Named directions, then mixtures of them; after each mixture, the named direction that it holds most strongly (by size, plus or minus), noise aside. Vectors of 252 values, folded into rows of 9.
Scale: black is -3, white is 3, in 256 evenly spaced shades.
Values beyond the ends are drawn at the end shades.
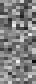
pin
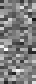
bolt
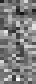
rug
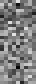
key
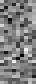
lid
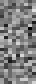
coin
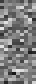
bolt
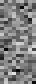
bolt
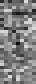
rug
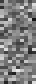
bolt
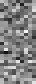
lid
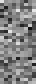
coin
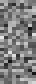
coin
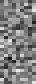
coin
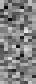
lid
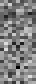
key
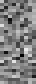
lid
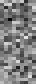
pin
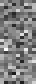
bolt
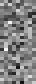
key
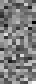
coin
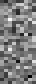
pin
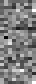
coin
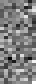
coin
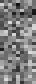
key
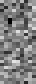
lid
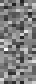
bolt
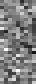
bolt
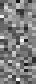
key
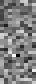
coin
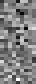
rug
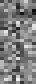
rug
